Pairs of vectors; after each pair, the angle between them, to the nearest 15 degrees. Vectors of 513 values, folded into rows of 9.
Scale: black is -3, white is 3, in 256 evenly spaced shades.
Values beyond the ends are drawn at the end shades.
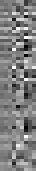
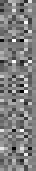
90 degrees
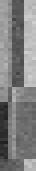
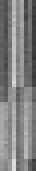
135 degrees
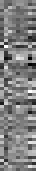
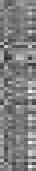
30 degrees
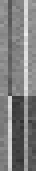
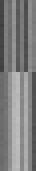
105 degrees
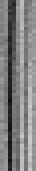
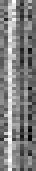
150 degrees
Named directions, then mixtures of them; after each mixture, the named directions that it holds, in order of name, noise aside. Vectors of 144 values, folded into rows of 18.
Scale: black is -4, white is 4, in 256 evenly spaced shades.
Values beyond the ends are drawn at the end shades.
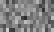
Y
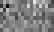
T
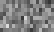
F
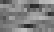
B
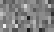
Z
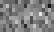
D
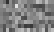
B, Y.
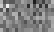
T.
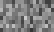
F.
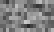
B, Y.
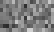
F, Z.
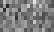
T.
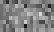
B, D, Y.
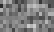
B, D, T.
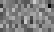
D, F, T.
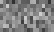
D, F, Z.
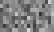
D, Z.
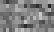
B, D, Y.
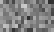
F, Y, Z.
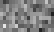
B, Z.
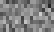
D, F, Y.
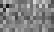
T.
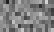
B, Y, Z.
